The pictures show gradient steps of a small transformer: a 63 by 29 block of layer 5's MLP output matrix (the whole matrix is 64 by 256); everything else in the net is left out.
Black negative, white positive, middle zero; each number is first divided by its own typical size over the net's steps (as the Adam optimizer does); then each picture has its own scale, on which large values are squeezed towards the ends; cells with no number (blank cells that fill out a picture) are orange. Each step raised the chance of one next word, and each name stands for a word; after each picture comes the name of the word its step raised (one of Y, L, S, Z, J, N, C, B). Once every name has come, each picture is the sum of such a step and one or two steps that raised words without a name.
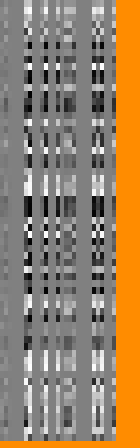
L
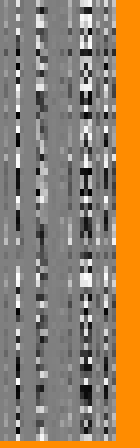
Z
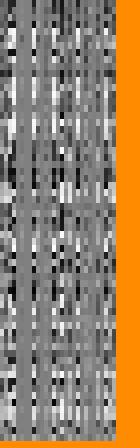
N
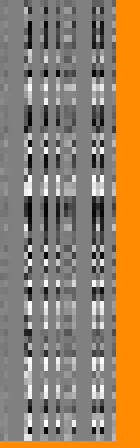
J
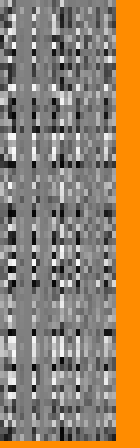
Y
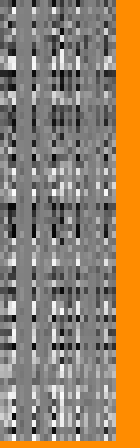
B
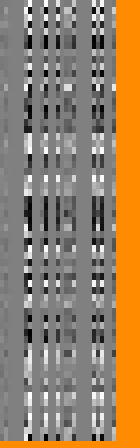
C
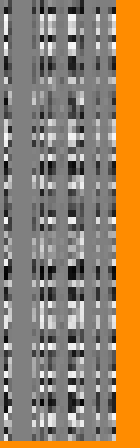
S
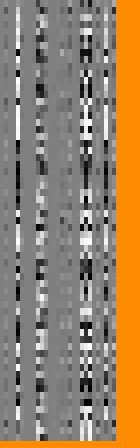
N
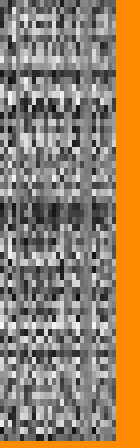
J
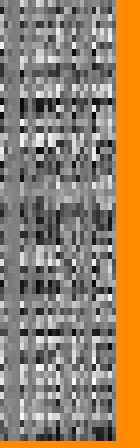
Y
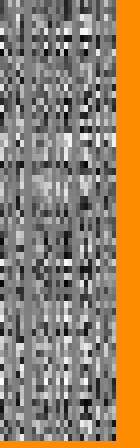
Y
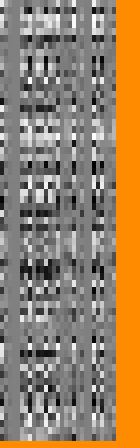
S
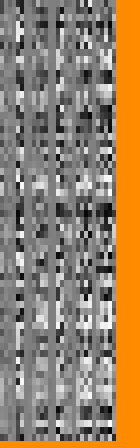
J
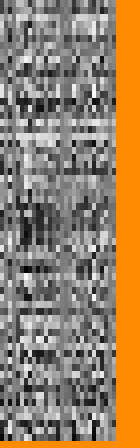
S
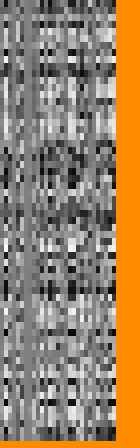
N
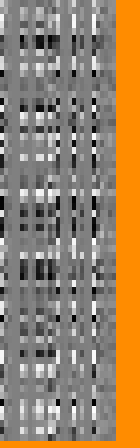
B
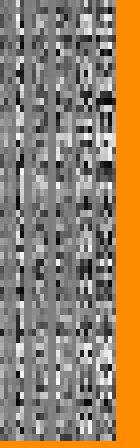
Y
